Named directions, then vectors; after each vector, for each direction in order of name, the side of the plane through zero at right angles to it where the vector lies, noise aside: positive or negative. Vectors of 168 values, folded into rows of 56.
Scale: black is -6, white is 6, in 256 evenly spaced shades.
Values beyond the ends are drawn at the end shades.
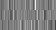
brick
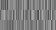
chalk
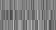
positive, negative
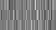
positive, negative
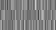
positive, positive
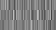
positive, negative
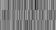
negative, negative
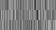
negative, positive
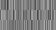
negative, positive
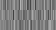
negative, positive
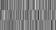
positive, positive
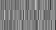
positive, positive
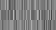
positive, negative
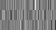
positive, positive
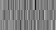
negative, negative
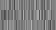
positive, negative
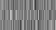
negative, negative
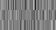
negative, negative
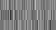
positive, negative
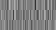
negative, positive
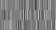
negative, negative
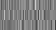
positive, positive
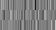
negative, negative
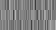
negative, positive
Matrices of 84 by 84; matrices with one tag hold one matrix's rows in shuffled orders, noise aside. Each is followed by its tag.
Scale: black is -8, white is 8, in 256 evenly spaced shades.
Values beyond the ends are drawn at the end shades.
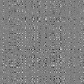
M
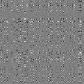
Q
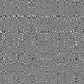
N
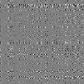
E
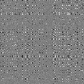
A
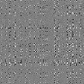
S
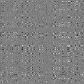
A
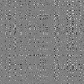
S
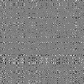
N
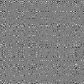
N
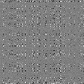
M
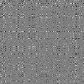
N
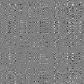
S
